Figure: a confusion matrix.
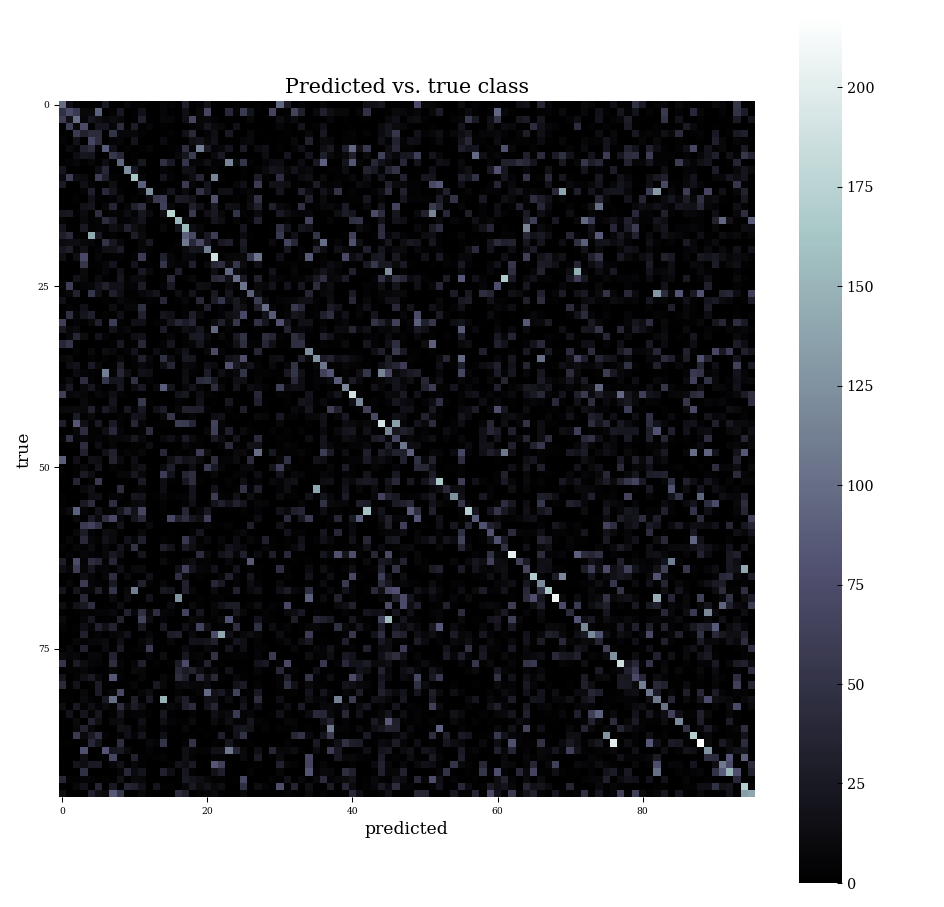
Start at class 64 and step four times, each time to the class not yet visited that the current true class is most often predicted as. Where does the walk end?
0
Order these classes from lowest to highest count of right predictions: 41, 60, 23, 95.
60, 23, 41, 95
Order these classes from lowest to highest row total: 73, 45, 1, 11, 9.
9, 11, 45, 1, 73
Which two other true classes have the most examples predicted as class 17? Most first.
19, 18
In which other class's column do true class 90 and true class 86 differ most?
37
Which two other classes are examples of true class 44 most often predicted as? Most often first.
46, 2
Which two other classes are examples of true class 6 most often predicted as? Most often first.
19, 40
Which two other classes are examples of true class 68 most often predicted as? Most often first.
82, 16
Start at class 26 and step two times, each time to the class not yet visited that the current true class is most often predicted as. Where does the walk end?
14
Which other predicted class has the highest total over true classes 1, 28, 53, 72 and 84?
35
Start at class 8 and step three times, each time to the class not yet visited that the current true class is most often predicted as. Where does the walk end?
45
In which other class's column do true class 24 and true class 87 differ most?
61
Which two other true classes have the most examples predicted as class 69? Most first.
12, 65
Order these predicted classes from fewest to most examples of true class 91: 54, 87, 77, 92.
77, 87, 54, 92
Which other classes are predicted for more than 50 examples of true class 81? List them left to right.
8, 20, 24
